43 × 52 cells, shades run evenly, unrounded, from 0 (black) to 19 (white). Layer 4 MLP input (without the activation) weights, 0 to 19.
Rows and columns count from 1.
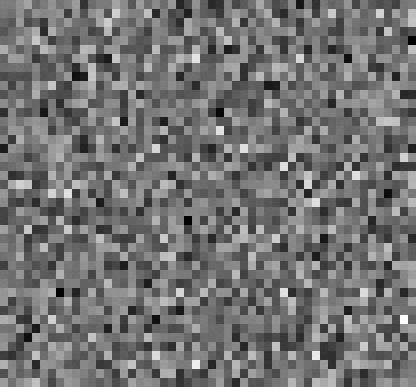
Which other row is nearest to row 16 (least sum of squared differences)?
31
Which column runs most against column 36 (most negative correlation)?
45
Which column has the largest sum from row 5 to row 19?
12
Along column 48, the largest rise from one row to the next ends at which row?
2
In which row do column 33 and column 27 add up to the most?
26
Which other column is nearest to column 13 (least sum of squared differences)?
32
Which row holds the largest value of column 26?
33
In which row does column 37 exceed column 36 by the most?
18
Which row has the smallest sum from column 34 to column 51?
1
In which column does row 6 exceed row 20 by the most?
6
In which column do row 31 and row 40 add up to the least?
41
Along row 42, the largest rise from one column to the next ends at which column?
21
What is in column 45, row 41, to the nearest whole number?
14
